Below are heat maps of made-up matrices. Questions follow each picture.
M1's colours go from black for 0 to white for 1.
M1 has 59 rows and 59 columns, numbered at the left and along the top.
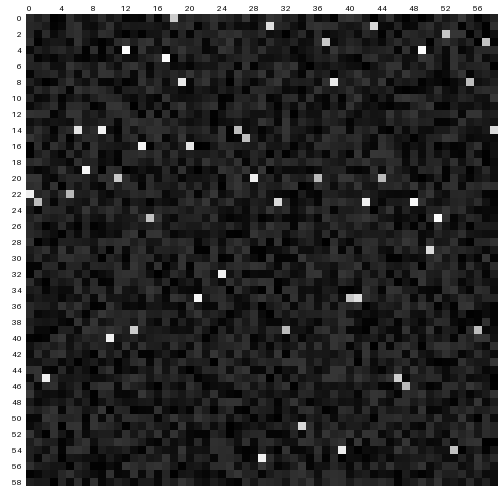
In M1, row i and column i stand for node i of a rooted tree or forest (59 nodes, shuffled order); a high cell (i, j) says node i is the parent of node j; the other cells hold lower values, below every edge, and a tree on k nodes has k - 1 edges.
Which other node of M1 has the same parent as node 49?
12
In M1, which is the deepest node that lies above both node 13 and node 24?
39
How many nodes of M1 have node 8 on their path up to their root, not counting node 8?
6
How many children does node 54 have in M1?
2
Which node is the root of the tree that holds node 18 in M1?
22
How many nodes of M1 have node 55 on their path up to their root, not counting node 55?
2
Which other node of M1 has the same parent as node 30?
43
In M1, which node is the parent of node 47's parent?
45
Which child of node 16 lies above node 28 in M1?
20
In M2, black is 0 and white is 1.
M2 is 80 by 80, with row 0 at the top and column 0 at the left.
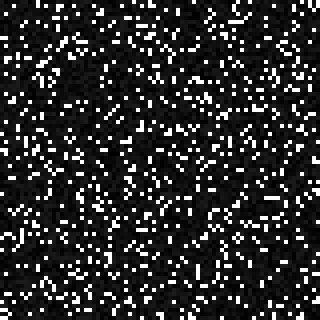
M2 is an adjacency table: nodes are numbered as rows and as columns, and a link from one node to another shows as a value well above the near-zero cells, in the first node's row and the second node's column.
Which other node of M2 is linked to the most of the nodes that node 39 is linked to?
node 32
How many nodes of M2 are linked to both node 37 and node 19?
6
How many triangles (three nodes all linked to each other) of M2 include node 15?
7
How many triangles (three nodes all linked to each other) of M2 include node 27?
7
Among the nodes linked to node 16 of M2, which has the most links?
node 9
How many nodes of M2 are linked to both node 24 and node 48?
1
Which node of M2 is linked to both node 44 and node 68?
node 49
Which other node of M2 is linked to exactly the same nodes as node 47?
node 40
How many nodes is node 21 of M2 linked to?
7
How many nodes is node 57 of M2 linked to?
12
